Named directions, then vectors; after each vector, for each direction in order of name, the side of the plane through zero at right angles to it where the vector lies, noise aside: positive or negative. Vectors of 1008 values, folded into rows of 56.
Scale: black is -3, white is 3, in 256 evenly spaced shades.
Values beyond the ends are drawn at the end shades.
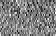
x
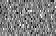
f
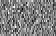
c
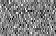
positive, negative, positive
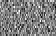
positive, negative, negative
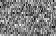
positive, positive, positive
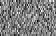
negative, negative, negative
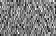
negative, negative, negative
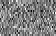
positive, negative, positive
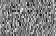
negative, negative, positive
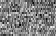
negative, negative, positive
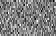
positive, positive, positive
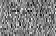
negative, negative, positive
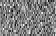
negative, positive, positive
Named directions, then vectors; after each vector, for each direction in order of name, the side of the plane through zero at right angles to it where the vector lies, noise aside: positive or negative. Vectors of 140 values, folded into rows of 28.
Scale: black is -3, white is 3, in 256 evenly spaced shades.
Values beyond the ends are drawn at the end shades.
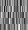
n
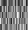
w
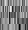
negative, negative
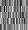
positive, positive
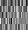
negative, positive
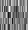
positive, negative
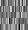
negative, positive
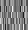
positive, positive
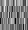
negative, negative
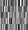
negative, positive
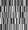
positive, positive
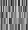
negative, positive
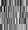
positive, positive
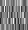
negative, negative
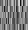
positive, negative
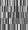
positive, negative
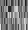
negative, positive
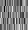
positive, positive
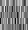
negative, negative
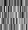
positive, positive
